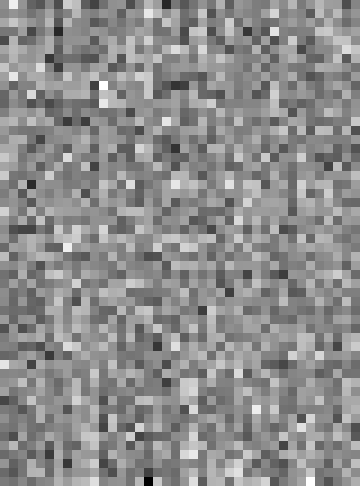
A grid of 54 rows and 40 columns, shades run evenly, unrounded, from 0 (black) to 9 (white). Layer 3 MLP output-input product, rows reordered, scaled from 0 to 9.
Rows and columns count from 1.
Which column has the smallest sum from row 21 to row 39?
33
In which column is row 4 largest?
31
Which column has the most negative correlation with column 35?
17
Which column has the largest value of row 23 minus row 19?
37
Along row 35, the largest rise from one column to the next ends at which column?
24
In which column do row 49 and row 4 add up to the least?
28
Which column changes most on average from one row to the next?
4
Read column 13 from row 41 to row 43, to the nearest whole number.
7 6 4
